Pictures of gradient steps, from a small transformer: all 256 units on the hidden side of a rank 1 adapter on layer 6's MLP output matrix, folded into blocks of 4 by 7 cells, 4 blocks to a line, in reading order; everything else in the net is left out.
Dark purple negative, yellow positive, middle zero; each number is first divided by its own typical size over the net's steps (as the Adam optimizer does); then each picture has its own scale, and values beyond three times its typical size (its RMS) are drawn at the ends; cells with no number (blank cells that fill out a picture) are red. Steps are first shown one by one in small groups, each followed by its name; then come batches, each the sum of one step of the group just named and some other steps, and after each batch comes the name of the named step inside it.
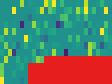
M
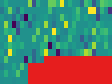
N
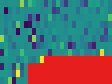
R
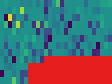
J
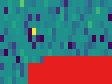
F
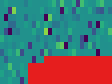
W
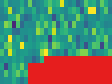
N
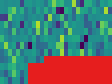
W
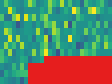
N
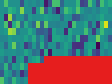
J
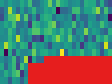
F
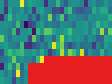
R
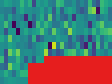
N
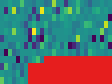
F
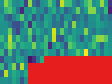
N
